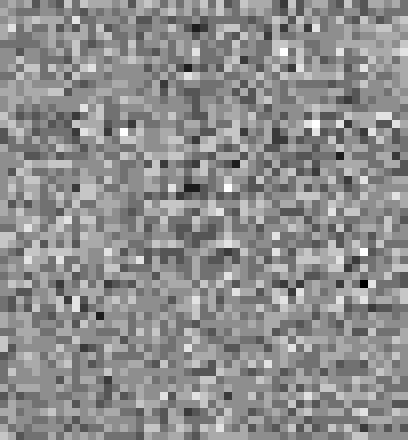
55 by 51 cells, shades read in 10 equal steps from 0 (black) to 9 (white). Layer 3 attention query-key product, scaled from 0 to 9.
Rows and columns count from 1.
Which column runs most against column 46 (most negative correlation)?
28
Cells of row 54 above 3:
42
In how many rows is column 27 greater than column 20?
21
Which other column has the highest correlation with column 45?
27
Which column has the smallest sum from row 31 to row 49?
13
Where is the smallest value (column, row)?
46, 36
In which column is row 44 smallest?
11
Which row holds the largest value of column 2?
4
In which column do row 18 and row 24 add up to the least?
25
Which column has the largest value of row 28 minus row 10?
9
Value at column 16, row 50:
3
